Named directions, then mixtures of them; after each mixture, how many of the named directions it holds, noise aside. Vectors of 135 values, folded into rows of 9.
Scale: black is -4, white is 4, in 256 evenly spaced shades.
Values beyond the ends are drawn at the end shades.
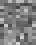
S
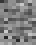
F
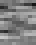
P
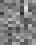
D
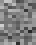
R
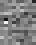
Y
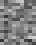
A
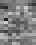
three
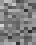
one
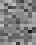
one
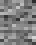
two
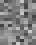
four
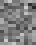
four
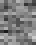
four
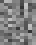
two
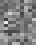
three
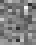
four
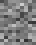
four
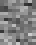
four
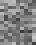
three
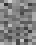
four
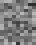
two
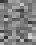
three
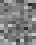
four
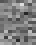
two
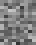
three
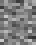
one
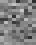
four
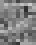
three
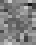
four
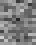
four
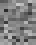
one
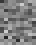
one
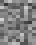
three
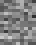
four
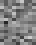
two
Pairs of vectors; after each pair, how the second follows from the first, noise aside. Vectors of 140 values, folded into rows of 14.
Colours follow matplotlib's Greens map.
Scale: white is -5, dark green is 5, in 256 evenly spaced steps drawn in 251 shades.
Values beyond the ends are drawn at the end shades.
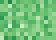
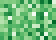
reversed, scaled up.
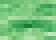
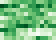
wrapped around, negated, scaled up.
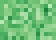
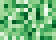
negated, scaled up.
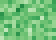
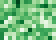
wrapped around, negated, scaled up.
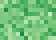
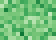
copied.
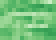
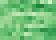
copied.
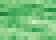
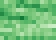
reversed, negated.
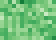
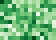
reversed, scaled up.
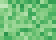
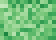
copied.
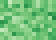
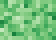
copied.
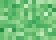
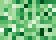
negated, scaled up.
